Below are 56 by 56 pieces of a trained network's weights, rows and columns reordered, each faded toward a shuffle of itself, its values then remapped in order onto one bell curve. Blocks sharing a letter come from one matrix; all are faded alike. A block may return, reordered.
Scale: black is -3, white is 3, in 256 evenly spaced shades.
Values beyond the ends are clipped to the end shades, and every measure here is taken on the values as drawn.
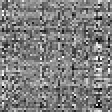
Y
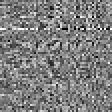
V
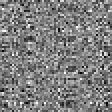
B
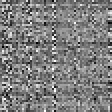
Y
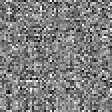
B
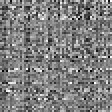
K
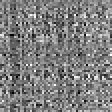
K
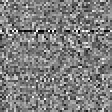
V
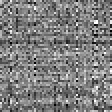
Y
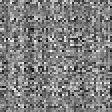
K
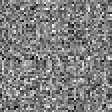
B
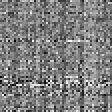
K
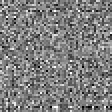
V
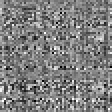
K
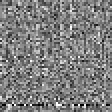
V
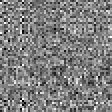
B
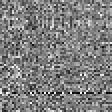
V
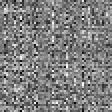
Y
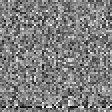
V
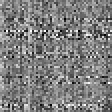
K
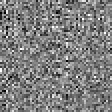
B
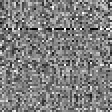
V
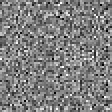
B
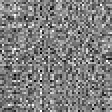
B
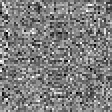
V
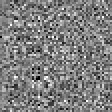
B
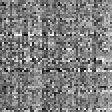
K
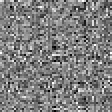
B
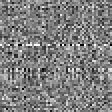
V
